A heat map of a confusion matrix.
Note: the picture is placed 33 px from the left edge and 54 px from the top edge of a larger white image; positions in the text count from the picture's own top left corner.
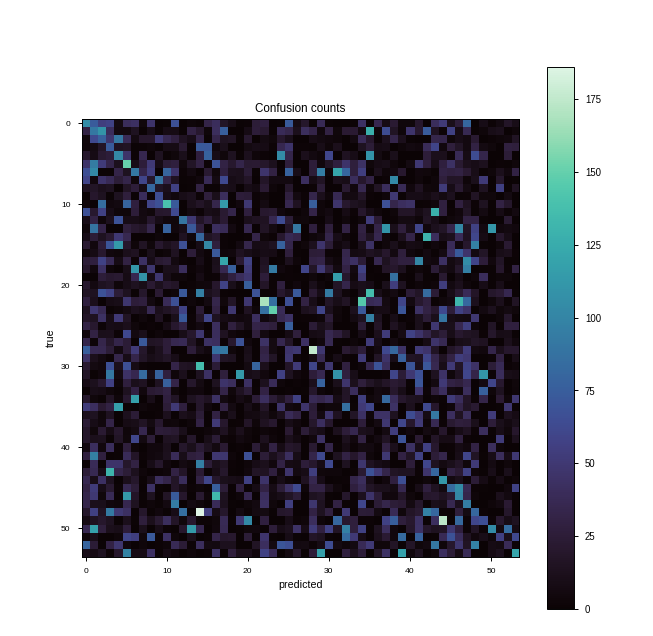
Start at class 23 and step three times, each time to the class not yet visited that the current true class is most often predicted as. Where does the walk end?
6
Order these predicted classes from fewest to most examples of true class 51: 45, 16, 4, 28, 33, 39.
4, 28, 16, 33, 45, 39
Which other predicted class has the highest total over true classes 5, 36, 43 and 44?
3
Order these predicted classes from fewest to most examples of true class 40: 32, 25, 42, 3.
32, 25, 3, 42
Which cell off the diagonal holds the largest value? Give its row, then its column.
48, 14
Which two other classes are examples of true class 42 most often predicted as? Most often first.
14, 30
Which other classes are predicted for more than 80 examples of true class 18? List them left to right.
6, 23, 47
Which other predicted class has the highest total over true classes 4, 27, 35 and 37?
24
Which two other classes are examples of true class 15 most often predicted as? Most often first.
4, 48
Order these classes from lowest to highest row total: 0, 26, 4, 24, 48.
26, 24, 4, 0, 48
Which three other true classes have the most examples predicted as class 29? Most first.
53, 6, 32
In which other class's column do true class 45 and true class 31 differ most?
49
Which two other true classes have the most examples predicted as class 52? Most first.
50, 35
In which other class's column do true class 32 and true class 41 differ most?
1
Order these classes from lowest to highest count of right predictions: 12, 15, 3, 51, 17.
51, 3, 12, 15, 17
